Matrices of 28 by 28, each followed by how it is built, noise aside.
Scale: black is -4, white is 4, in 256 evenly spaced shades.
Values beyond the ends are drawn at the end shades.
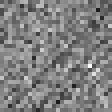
Hankel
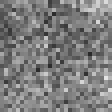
smooth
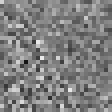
lower triangular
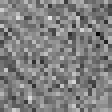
Toeplitz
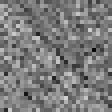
Toeplitz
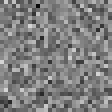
noise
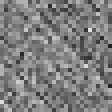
Toeplitz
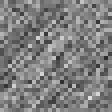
Hankel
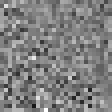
lower triangular
